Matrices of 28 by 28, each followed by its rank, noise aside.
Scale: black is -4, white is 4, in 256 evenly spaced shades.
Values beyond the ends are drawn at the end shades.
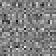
three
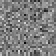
five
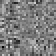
four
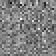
six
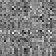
four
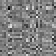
four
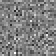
five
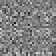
six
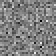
six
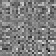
three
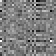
two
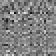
four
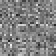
five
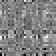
three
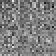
five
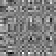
three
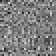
four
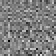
five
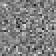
six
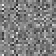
four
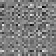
three
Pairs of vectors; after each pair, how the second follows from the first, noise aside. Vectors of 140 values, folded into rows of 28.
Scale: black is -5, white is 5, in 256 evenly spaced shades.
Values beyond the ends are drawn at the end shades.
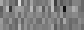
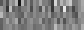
negated.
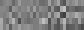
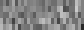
sign-scrambled.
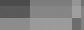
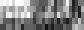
negated, scaled up.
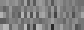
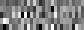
negated, scaled up.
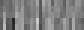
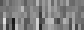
copied.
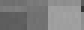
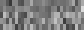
sign-scrambled.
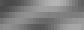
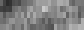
copied.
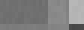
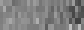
negated, partly zeroed.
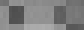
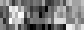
negated, scaled up.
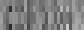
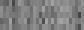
wrapped around, shrunk.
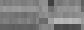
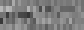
wrapped around, partly zeroed.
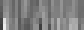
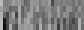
negated.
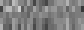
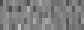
negated, partly zeroed.
